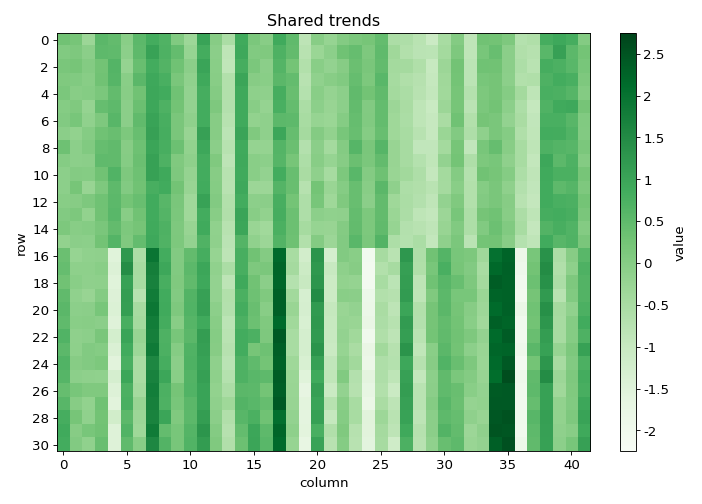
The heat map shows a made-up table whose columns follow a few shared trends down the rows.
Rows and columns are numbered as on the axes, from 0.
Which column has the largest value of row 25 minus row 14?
35
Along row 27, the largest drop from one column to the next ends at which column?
36
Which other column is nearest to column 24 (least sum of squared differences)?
4
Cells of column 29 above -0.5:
15
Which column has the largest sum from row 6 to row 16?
7
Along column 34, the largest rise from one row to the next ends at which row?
16
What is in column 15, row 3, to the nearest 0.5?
0
